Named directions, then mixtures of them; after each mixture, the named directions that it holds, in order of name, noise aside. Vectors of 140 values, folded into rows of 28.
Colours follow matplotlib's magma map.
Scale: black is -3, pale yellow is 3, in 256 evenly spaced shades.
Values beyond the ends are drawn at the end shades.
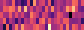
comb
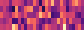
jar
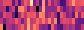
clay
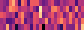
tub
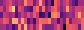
jar.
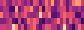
jar.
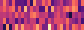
comb.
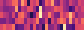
comb, jar, tub.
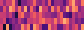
clay, comb, tub.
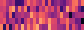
clay, comb.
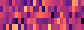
comb, jar.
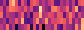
tub.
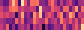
tub.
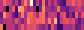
clay.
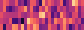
clay, comb, jar.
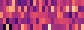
comb, tub.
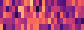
clay.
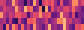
comb, jar, tub.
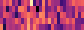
clay.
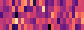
clay, comb, jar.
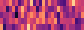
clay.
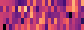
clay, comb.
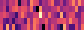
clay, jar, tub.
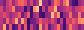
clay, comb, jar.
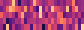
comb, tub.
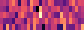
clay, jar, tub.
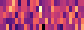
tub.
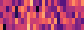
clay.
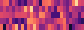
clay, comb, jar.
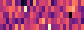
comb.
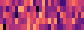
clay.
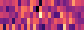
clay, jar, tub.
